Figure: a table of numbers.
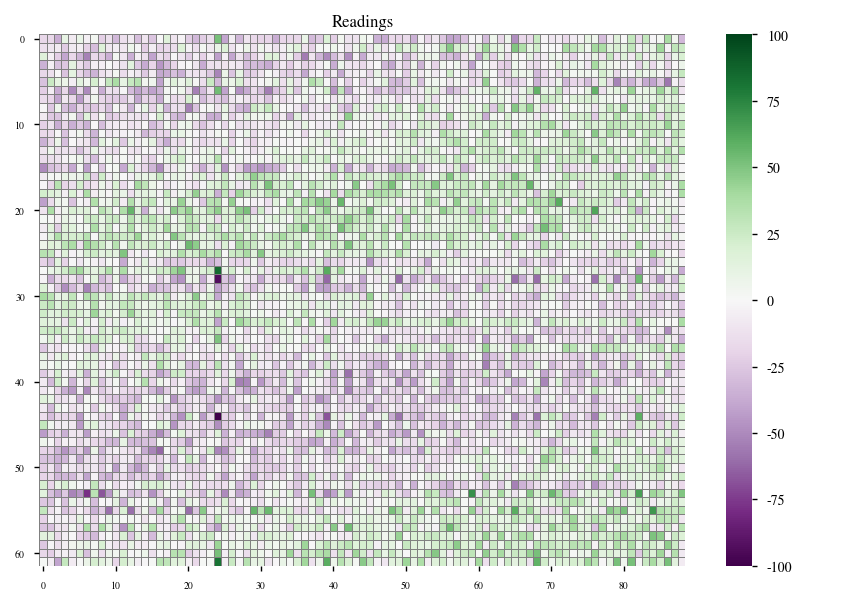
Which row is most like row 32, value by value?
31
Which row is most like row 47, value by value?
50
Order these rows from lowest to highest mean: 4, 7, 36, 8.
4, 7, 8, 36
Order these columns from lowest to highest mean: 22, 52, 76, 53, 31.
22, 31, 52, 53, 76
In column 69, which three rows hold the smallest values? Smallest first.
40, 39, 34
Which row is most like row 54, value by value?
12
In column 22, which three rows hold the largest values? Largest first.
55, 25, 31
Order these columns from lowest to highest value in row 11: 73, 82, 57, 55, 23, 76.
23, 82, 57, 73, 55, 76
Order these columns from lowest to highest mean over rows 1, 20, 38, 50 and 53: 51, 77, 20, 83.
20, 51, 77, 83
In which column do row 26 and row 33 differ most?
45
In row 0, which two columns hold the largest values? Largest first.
24, 86
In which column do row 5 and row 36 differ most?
79
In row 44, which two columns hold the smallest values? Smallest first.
24, 39
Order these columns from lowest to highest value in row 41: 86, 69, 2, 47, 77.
47, 2, 69, 86, 77
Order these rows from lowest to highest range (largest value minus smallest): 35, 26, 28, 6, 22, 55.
26, 22, 35, 6, 55, 28
